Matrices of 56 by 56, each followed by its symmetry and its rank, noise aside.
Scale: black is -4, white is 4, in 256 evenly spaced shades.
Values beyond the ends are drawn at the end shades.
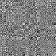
symmetric, rank seven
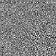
antisymmetric, rank six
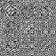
symmetric, rank seven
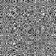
symmetric, rank eight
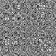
symmetric, rank eight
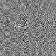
no symmetry, rank eight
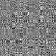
antisymmetric, rank eight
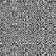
no symmetry, rank seven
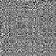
antisymmetric, rank six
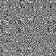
antisymmetric, rank six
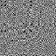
symmetric, rank seven
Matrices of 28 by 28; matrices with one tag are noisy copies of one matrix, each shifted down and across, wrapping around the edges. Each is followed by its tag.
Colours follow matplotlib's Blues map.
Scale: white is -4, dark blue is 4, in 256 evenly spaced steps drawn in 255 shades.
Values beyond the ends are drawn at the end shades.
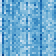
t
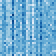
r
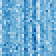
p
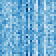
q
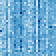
t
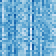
t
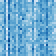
t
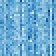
t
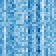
p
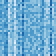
r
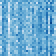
q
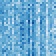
q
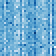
t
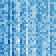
q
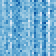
p
